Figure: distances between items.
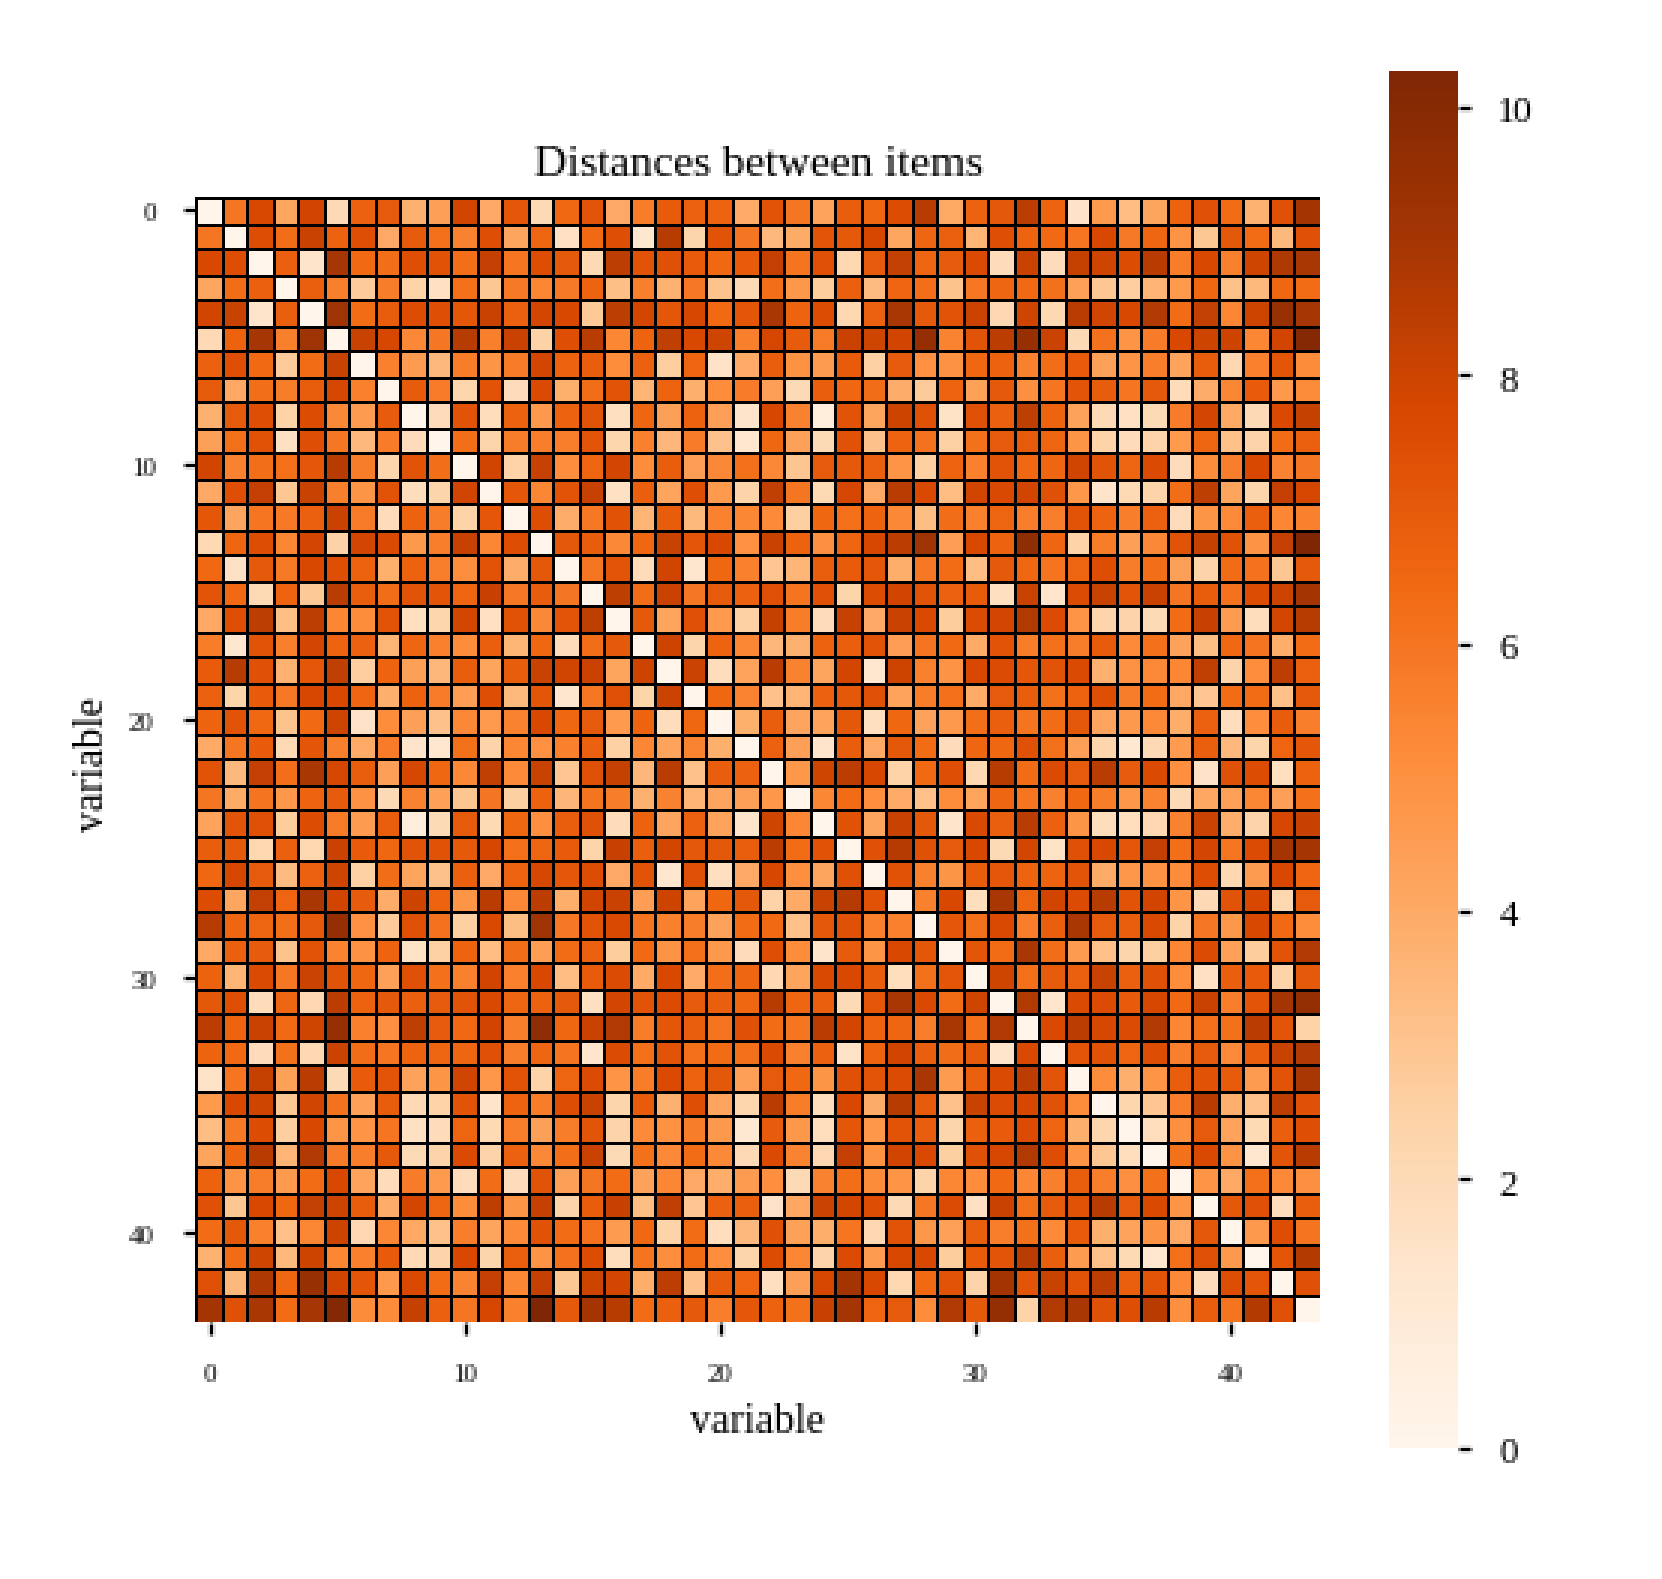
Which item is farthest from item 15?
43
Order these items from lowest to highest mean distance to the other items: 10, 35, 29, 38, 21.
21, 38, 29, 35, 10
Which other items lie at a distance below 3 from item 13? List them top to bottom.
0, 5, 34
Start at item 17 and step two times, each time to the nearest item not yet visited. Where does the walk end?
14
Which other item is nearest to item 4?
2
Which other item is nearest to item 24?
8
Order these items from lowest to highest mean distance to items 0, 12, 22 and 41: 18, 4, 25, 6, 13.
13, 6, 18, 25, 4
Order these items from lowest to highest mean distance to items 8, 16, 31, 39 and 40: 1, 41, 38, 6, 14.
41, 6, 38, 14, 1
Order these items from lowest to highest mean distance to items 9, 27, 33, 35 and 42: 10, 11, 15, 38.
38, 11, 10, 15
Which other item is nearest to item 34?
0
